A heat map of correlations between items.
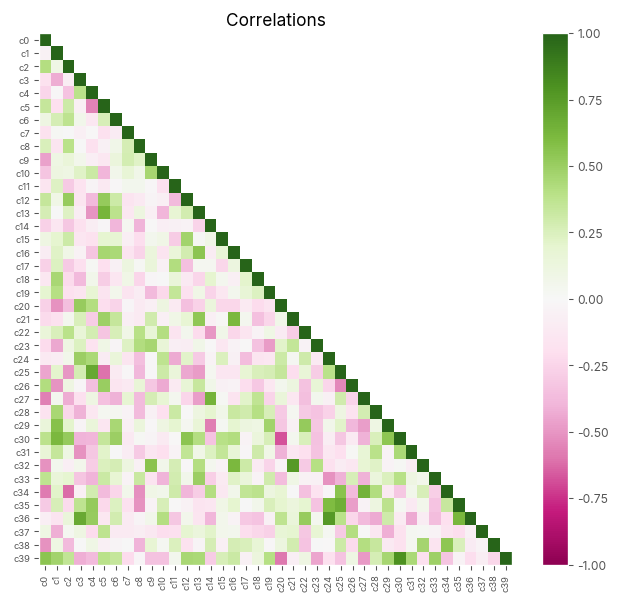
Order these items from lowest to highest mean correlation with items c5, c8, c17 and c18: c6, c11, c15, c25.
c25, c15, c6, c11
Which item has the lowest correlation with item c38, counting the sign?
c0
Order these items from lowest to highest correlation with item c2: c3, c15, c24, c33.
c3, c24, c33, c15
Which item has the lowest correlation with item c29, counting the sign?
c14
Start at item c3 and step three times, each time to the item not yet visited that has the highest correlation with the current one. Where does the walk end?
c35
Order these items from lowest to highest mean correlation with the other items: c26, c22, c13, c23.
c26, c23, c22, c13
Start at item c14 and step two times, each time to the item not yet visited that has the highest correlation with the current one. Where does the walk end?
c34
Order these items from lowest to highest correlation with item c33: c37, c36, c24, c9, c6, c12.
c24, c36, c9, c37, c12, c6
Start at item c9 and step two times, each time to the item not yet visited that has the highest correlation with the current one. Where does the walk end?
c21
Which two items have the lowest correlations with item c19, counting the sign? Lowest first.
c23, c9
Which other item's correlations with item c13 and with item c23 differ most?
c39
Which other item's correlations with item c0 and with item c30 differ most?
c1
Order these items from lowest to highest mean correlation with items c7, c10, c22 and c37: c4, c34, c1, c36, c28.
c28, c34, c1, c4, c36
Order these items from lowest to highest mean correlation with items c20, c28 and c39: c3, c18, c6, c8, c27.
c8, c3, c27, c6, c18
